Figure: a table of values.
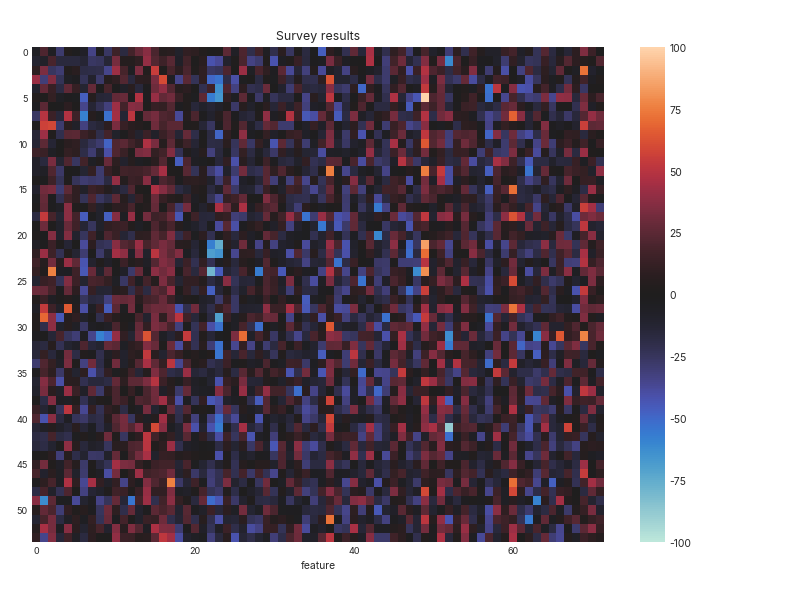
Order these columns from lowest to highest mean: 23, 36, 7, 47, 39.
23, 39, 47, 36, 7
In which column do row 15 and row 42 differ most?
52
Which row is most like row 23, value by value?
26
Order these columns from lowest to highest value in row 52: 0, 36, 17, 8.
36, 0, 8, 17
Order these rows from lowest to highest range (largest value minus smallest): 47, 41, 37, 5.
37, 47, 41, 5
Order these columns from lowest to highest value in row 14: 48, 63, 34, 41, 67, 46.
34, 63, 41, 48, 46, 67
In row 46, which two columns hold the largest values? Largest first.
69, 13
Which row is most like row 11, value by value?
46
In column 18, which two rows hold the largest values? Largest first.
29, 22
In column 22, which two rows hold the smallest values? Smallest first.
24, 22
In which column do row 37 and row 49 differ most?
1
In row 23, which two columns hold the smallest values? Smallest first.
38, 6
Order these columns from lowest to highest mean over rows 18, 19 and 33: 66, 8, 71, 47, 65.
47, 65, 8, 66, 71
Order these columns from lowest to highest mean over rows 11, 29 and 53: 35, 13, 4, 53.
35, 53, 4, 13
